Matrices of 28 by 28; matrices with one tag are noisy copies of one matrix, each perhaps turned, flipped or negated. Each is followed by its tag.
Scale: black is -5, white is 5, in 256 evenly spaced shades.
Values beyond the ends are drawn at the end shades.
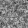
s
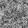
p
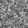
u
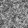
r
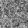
r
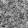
r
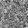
r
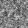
u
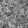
r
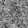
p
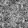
p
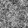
p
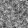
s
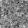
r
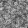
s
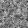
u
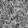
u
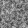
s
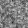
s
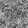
p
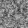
u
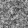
u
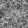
p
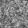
r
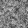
u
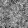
p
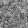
r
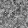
u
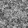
p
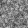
s
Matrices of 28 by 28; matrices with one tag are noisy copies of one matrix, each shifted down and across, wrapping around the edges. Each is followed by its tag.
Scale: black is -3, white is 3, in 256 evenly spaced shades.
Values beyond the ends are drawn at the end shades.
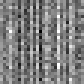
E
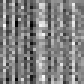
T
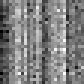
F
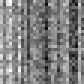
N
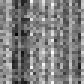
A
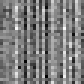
E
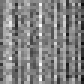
T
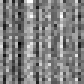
T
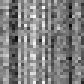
N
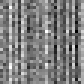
E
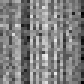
N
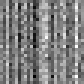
T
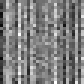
E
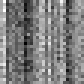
F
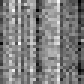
F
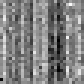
A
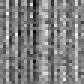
T
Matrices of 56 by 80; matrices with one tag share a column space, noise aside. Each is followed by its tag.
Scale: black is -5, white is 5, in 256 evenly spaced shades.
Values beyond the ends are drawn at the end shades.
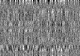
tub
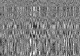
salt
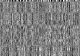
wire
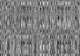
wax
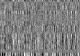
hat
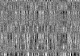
hat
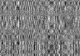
wax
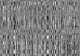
wax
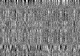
tub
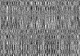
wax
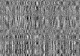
wax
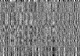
wire
